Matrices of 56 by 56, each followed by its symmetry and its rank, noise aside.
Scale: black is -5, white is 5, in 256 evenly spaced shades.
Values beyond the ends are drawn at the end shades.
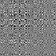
no symmetry, rank three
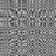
antisymmetric, rank two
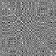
symmetric, rank three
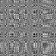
symmetric, rank three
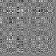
no symmetry, rank three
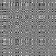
antisymmetric, rank two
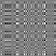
no symmetry, rank one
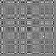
symmetric, rank one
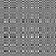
no symmetry, rank one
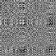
symmetric, rank three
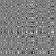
antisymmetric, rank two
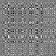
no symmetry, rank three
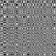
antisymmetric, rank two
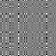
no symmetry, rank one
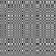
no symmetry, rank one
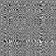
no symmetry, rank three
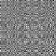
no symmetry, rank three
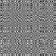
antisymmetric, rank two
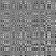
antisymmetric, rank two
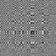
symmetric, rank one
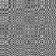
symmetric, rank two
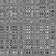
no symmetry, rank two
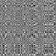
no symmetry, rank three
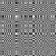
symmetric, rank one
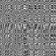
no symmetry, rank three
